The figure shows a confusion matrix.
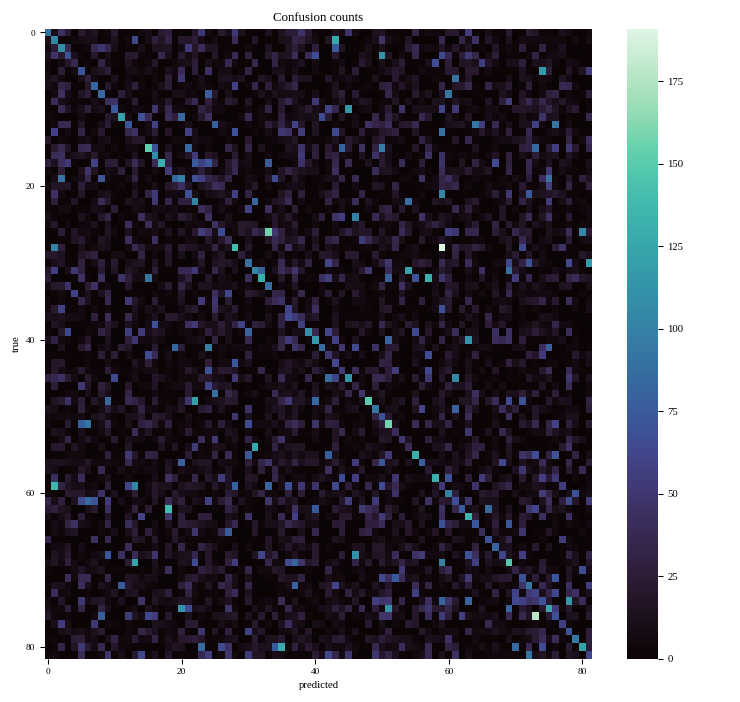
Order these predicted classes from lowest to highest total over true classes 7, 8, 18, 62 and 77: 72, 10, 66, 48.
10, 48, 72, 66
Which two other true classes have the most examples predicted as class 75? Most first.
19, 41
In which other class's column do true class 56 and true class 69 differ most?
13
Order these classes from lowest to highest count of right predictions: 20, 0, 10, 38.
20, 38, 10, 0
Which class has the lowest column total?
29
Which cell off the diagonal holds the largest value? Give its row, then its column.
28, 59
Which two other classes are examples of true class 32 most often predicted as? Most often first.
57, 15
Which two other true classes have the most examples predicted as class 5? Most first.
51, 61
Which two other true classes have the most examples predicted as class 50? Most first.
3, 15
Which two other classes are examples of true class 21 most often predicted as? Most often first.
59, 72
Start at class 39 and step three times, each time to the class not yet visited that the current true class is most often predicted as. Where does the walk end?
72
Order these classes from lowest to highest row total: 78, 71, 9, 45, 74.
78, 9, 71, 45, 74
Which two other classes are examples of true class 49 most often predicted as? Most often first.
61, 56
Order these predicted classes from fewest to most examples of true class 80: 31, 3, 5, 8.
3, 31, 8, 5
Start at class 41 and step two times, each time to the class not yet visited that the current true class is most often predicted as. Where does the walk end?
46
